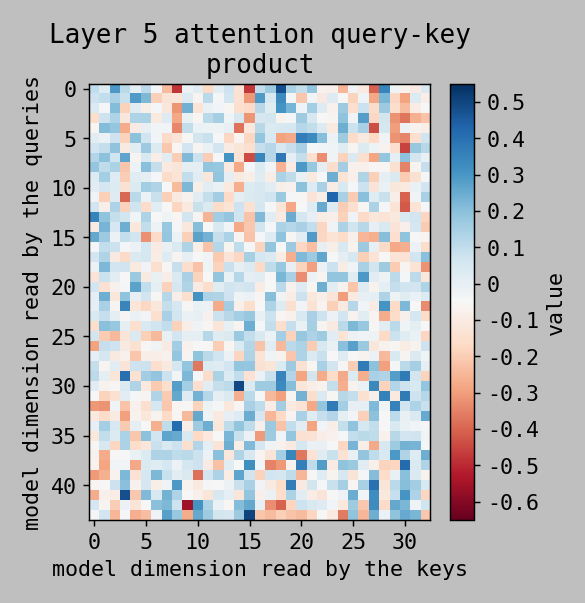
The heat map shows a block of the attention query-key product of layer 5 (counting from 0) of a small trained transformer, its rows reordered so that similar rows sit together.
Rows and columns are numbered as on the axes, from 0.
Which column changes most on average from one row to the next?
18
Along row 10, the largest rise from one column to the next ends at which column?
9
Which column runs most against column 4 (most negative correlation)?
25
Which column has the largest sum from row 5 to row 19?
1
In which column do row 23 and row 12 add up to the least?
30
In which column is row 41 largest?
3
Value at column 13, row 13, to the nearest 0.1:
0.2
